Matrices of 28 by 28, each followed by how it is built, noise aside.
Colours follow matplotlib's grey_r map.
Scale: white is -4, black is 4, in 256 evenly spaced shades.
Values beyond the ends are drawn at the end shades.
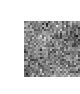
smooth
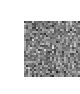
noise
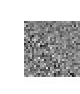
lower triangular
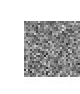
noise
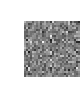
low rank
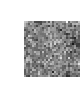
smooth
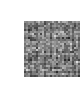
blocks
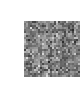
blocks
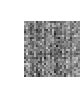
blocks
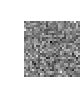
noise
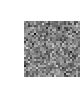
noise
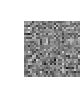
low rank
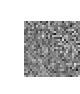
upper triangular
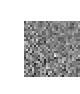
lower triangular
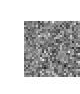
noise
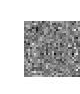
low rank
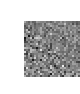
lower triangular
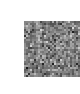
noise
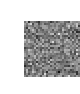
blocks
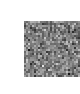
noise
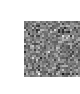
low rank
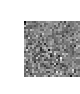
lower triangular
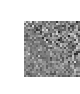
upper triangular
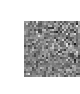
upper triangular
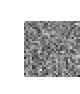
blocks
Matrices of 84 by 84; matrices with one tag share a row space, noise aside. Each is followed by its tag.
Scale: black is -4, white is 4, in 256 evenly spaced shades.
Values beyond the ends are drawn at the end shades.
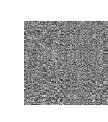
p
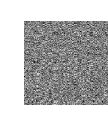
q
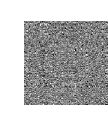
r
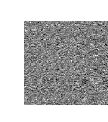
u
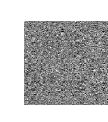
u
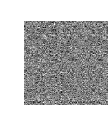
p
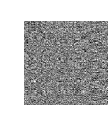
u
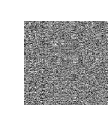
r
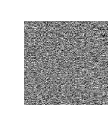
u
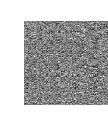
u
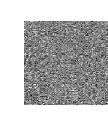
r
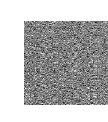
q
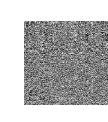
r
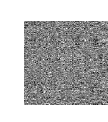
u
